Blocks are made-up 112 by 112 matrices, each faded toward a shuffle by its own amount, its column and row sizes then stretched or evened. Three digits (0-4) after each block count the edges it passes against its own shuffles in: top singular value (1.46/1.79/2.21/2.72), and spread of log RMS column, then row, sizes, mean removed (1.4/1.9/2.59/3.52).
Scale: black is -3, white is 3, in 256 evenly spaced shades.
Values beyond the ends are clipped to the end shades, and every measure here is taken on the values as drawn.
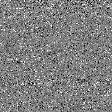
0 1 2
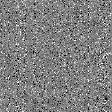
0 3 0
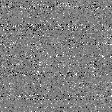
0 1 3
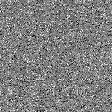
2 0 0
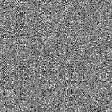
3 2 0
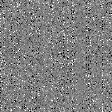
1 3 1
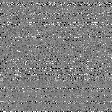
2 0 4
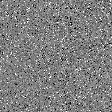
1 1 0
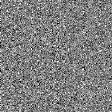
0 3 1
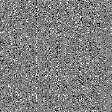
1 3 1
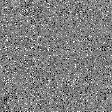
0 2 2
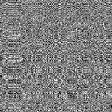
4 1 3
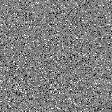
2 1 2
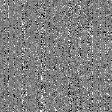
1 4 0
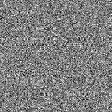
3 0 1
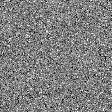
0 1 0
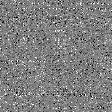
1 1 2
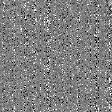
0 4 0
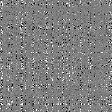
2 4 3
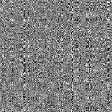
4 3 1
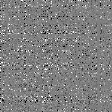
2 3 3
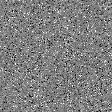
0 1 0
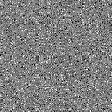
3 0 0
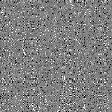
3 2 1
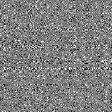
3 2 3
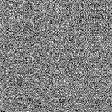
3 0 0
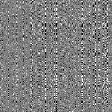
4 4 1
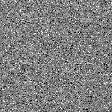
2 0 1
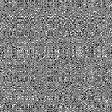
4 0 2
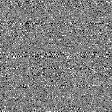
2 0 3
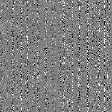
2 4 0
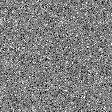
0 0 0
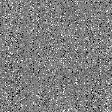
0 3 0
